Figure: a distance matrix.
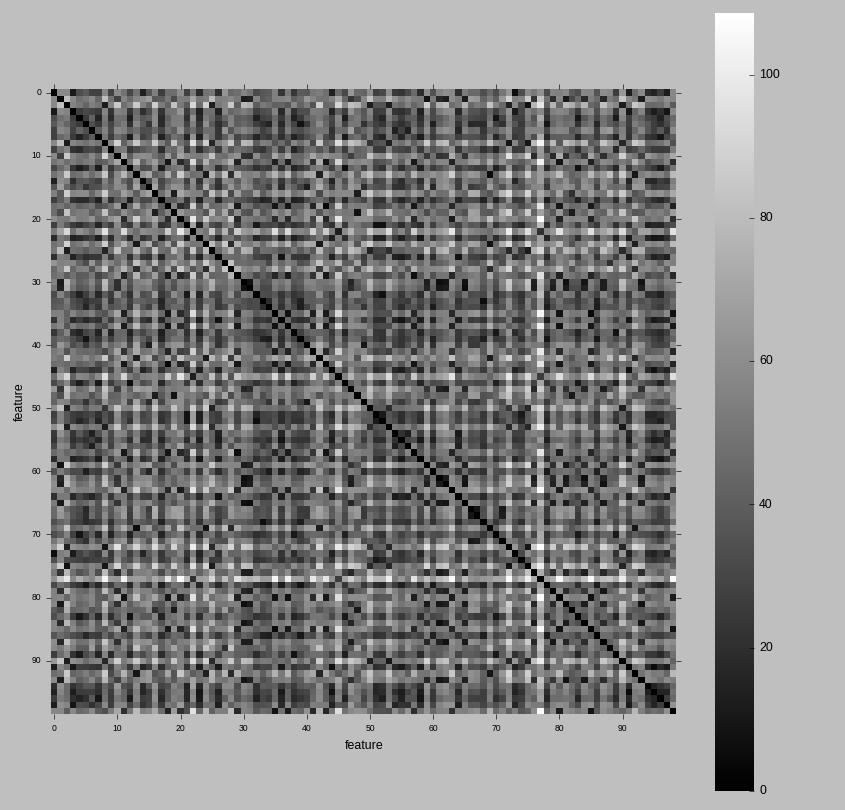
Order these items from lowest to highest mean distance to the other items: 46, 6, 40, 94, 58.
58, 46, 94, 6, 40
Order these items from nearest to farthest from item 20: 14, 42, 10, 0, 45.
14, 0, 10, 42, 45
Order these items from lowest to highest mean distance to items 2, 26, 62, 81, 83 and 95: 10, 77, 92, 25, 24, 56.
56, 10, 25, 92, 24, 77
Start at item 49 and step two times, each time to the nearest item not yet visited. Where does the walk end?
15
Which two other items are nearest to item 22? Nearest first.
45, 77
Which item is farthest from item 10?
72
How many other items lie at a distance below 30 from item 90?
7
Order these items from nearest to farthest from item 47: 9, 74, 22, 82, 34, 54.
34, 82, 9, 74, 54, 22
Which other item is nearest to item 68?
33
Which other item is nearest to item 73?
0
